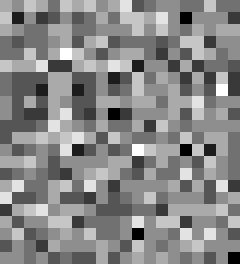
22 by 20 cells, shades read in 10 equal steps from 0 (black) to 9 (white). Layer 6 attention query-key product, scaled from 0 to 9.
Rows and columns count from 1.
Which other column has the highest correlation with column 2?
8
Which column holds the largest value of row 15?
16
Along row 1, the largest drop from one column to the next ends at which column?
12
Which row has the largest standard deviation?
13
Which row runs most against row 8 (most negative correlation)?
6
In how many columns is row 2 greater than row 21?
5
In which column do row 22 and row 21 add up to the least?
20
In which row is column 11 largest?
1
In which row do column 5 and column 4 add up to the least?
2
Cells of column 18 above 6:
3
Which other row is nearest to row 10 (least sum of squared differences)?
7
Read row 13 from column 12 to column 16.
9 7 6 6 0
